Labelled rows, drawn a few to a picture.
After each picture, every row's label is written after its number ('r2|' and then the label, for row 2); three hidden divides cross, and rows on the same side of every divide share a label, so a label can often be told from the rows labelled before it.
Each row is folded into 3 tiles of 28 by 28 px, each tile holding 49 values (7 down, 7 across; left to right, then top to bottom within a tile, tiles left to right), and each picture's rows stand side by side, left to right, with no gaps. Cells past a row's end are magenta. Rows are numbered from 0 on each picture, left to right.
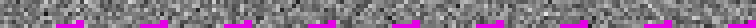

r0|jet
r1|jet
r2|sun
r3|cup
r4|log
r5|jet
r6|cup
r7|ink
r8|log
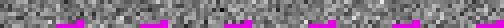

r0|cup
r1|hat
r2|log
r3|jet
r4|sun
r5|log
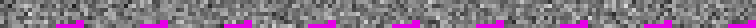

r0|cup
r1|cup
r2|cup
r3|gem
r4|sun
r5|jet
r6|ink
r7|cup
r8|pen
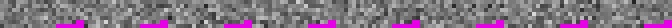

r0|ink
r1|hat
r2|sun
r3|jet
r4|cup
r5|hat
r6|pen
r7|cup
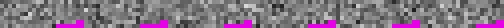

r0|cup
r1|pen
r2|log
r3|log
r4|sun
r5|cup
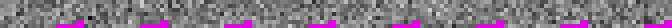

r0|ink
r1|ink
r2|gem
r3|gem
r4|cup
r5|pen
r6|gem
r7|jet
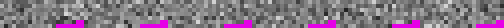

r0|log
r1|gem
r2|pen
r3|ink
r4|cup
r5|hat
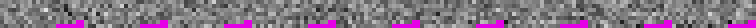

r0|sun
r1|pen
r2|jet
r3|sun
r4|cup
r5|gem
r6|cup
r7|cup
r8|log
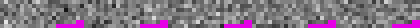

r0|sun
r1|log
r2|cup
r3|log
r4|ink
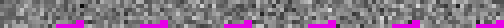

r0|hat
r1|gem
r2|pen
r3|gem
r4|ink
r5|jet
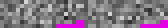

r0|pen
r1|gem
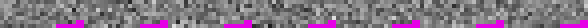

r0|log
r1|ink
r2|gem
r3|log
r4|log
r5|gem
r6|cup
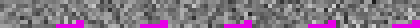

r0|hat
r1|jet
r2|hat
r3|ink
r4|gem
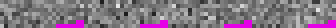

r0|log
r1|jet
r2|log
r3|ink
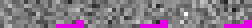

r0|gem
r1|cup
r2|sun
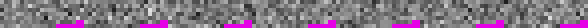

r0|sun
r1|log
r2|gem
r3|jet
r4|jet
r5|hat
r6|ink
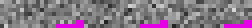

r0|gem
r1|log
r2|log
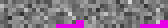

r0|ink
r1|sun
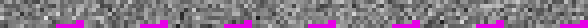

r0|ink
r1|jet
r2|pen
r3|cup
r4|sun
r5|log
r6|jet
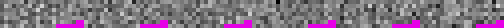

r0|gem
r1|jet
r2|jet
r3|jet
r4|pen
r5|pen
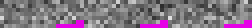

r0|ink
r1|hat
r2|gem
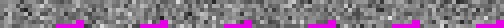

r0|jet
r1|cup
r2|ink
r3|pen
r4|ink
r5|gem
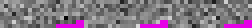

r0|pen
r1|jet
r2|ink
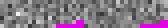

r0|sun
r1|ink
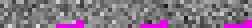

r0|gem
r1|sun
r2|pen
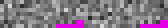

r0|ink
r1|cup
